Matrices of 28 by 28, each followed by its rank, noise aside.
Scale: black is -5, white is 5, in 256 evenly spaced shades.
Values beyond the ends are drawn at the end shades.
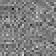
six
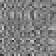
four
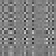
one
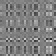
one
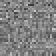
six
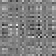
two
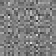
three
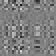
two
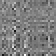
three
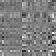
two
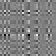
one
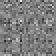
four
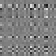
one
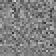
six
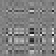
one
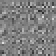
four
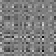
two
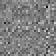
six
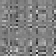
two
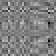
two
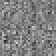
six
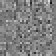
six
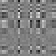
one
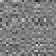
four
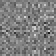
four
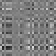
one
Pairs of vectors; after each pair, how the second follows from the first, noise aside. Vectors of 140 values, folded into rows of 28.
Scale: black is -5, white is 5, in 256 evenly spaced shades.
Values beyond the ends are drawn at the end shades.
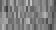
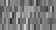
shuffled.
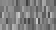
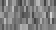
shuffled.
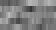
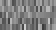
shuffled.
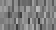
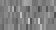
negated, partly zeroed.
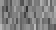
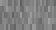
reversed, negated, shrunk.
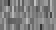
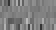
partly zeroed.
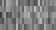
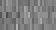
shrunk.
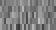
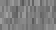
reversed, negated, shrunk.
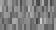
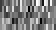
negated, scaled up.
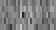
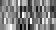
negated, scaled up.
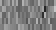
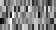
reversed, negated, scaled up.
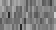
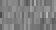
reversed, negated, shrunk.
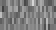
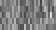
shuffled.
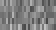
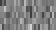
shuffled.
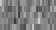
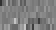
negated, partly zeroed.
